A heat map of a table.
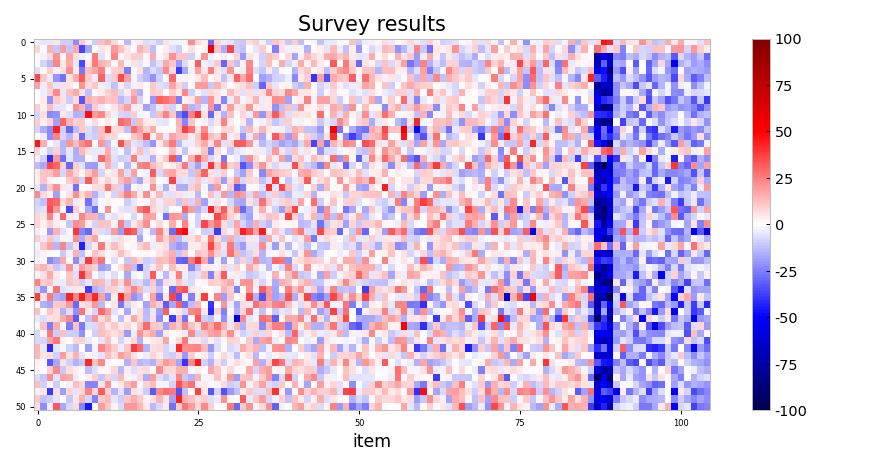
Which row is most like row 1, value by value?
28
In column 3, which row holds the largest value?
12
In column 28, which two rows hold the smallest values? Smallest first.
26, 9
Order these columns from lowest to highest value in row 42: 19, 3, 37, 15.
3, 19, 37, 15
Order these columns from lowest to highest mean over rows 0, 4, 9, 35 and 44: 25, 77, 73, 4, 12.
73, 4, 12, 25, 77
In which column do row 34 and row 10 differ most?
8
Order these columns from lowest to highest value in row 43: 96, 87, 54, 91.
87, 91, 96, 54
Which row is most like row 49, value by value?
47
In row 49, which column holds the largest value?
22
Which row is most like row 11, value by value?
43
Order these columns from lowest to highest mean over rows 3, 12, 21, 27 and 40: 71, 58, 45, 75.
58, 45, 71, 75
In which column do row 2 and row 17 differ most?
99
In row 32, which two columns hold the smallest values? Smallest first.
87, 88
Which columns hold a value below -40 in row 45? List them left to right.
87, 88, 89
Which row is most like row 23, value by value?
17
